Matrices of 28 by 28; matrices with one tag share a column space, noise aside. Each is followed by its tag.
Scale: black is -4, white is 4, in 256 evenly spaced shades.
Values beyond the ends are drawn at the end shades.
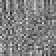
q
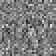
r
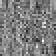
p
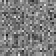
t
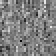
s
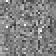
r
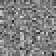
t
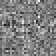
r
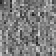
s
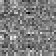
t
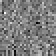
q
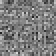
t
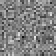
t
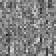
p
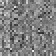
t
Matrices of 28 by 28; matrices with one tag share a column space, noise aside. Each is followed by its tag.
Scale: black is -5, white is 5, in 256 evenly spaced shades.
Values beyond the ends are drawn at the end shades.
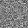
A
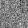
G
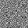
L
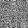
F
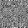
F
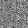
G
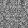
G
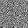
L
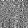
F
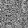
G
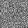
L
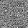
L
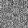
G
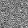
L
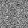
L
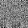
F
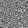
L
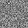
A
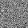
L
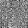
F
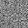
G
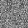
G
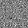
A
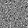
A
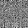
F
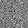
A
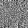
F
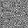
L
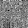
F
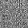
G
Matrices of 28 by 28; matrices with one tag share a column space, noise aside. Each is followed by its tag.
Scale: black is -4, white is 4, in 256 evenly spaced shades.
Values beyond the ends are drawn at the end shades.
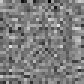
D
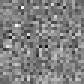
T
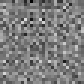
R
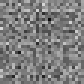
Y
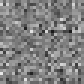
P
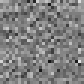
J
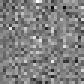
D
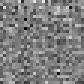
D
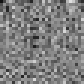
D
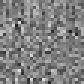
P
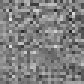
Y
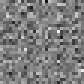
J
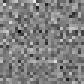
J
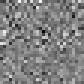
J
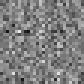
P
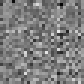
P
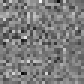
J
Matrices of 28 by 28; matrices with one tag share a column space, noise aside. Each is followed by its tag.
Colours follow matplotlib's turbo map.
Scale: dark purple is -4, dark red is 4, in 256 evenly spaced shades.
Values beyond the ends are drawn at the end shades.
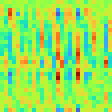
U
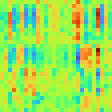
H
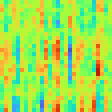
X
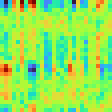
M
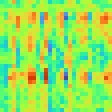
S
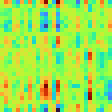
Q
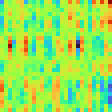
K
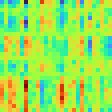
K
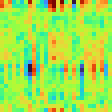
M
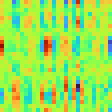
K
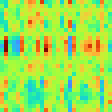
K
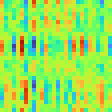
K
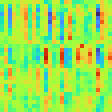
H
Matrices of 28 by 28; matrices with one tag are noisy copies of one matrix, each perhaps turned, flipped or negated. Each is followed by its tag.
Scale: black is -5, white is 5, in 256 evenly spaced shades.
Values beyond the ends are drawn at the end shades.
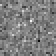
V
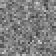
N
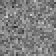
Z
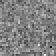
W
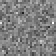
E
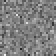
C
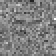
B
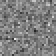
V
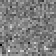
W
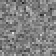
E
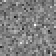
V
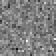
Z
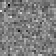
W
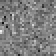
B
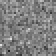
W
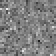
N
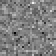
E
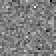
C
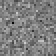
E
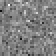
W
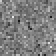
W
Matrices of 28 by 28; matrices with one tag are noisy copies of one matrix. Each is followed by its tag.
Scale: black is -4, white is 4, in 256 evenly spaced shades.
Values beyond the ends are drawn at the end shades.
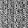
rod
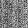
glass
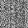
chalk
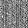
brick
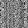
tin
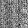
glass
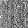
rod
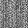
brick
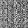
rod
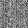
brick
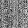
glass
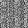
tin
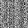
tin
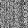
tin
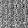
rod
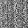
rod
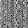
rod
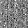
rod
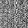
rod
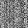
tin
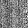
glass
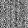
chalk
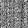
tin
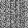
chalk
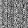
rod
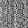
rod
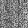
glass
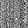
tin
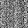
tin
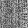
glass
